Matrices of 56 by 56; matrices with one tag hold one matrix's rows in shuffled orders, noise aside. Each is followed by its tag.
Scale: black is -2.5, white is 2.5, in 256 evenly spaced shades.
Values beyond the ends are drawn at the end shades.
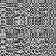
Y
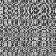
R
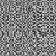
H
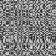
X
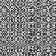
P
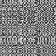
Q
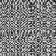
P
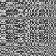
Y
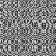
R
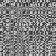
X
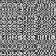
Q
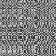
Q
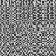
H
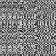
Q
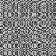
R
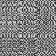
Q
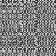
Q
